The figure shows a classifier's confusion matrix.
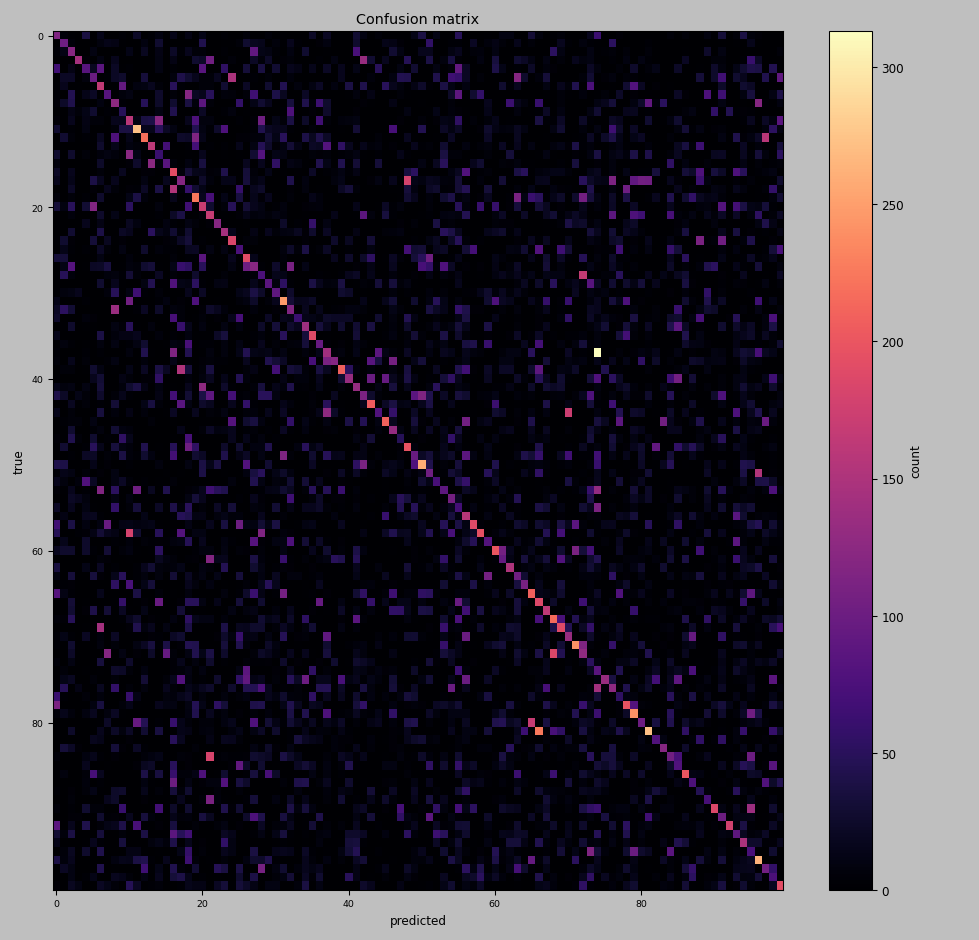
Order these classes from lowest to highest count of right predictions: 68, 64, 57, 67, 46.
64, 46, 67, 57, 68
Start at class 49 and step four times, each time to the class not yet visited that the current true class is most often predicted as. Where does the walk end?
28
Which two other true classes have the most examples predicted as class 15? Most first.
72, 13
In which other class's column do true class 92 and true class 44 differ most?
70
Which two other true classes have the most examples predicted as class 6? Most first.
69, 53
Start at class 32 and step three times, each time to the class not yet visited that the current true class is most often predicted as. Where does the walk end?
65
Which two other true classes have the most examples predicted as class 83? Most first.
45, 8
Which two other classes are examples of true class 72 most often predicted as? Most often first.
68, 7
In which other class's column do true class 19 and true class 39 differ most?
17
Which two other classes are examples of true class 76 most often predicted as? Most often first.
74, 54
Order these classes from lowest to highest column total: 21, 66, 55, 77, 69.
77, 69, 21, 66, 55
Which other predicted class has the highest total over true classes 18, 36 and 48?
16
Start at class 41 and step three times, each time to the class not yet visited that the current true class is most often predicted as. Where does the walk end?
24
